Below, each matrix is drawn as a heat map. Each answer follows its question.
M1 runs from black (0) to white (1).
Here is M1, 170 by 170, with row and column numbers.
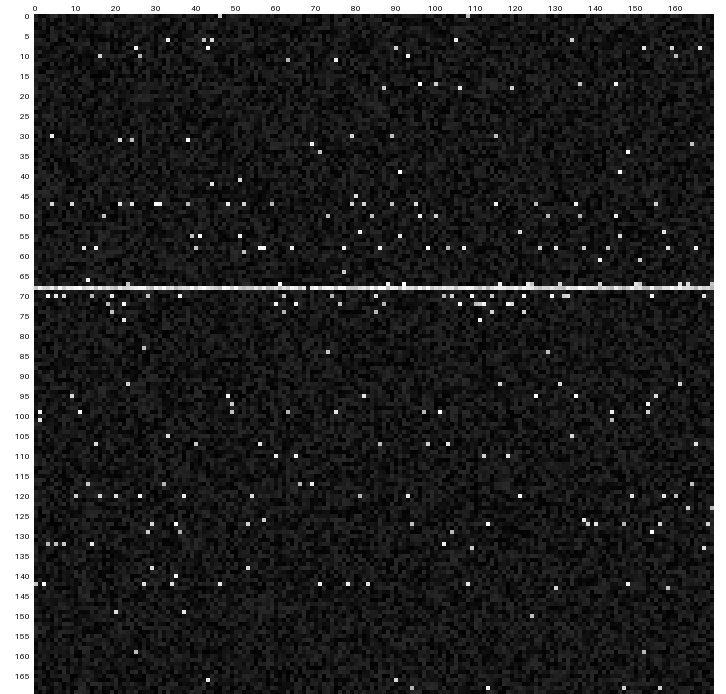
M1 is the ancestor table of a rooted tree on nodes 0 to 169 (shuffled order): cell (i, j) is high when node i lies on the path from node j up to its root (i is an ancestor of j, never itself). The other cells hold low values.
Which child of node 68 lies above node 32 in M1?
117
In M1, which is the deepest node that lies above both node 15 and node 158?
58
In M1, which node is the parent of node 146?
39
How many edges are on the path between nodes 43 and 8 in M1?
2
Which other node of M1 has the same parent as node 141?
151
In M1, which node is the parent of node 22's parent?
72
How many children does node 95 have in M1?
6
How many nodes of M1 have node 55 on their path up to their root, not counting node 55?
5
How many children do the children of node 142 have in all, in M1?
5
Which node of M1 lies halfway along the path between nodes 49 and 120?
99
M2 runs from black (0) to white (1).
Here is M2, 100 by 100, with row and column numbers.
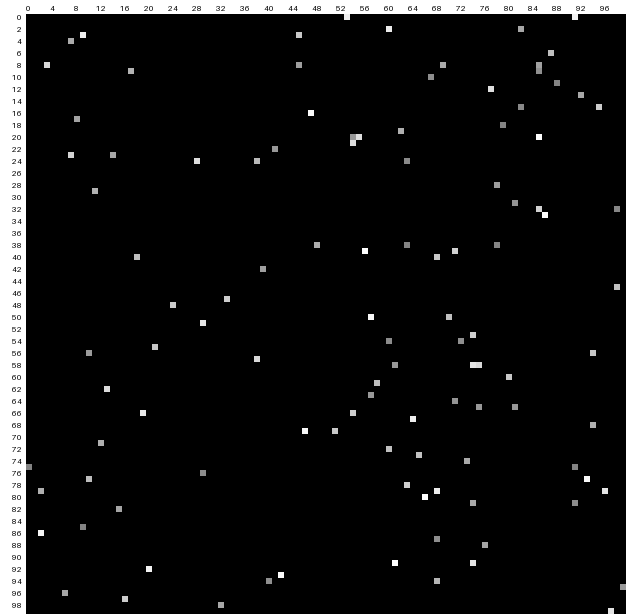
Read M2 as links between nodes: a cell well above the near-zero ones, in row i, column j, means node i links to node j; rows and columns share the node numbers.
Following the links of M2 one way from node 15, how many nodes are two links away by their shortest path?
1
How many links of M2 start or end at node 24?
4
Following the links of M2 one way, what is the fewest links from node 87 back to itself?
8
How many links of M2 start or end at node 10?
3
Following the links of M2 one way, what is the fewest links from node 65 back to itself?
4
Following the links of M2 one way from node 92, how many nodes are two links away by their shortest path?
3
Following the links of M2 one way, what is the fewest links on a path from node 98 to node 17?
4
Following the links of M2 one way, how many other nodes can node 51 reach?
4
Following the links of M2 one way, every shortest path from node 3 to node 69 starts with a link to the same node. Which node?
node 9
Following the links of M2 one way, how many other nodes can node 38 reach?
6
